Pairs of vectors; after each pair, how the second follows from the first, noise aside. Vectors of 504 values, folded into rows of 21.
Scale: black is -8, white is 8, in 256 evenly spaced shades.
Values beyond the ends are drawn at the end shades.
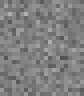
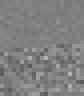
wrapped around, partly zeroed.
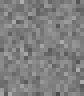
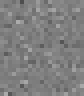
negated, partly zeroed.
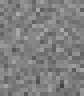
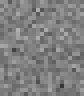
copied.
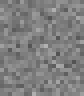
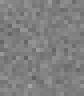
reversed, shrunk.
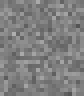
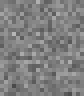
copied.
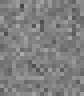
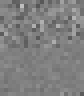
negated, partly zeroed.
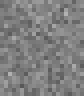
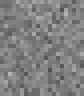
copied.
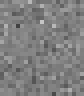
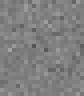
wrapped around, negated, shrunk.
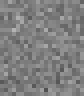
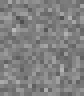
sign-scrambled.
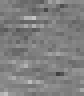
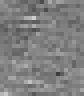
copied.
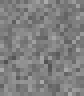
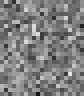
reversed, negated, scaled up.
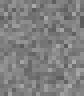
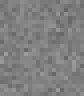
wrapped around, negated, shrunk.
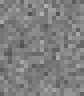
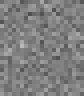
sign-scrambled.
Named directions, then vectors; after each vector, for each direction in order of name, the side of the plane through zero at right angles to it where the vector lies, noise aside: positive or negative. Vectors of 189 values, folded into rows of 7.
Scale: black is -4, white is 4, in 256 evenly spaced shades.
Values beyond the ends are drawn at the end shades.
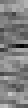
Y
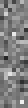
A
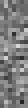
negative, negative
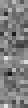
negative, positive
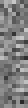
negative, negative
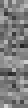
negative, positive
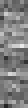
positive, negative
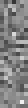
positive, positive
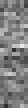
positive, negative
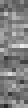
positive, negative
